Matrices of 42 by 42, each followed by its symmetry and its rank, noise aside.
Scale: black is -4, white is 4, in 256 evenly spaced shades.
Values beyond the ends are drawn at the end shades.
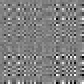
symmetric, rank one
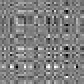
antisymmetric, rank two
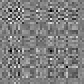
symmetric, rank two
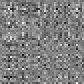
no symmetry, rank three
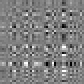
antisymmetric, rank two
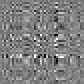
antisymmetric, rank two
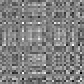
symmetric, rank two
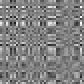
no symmetry, rank two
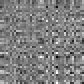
no symmetry, rank three
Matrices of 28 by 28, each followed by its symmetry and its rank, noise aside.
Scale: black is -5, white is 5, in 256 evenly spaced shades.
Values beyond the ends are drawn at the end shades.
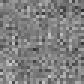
antisymmetric, rank eight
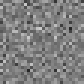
no symmetry, rank six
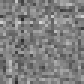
antisymmetric, rank eight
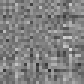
antisymmetric, rank six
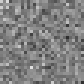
no symmetry, rank eight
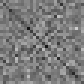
symmetric, rank eight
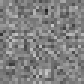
no symmetry, rank eight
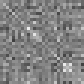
symmetric, rank four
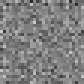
antisymmetric, rank six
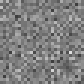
symmetric, rank eight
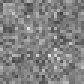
symmetric, rank six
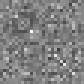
symmetric, rank eight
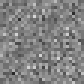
symmetric, rank eight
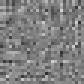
antisymmetric, rank six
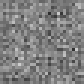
no symmetry, rank eight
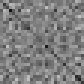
symmetric, rank four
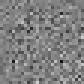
symmetric, rank eight
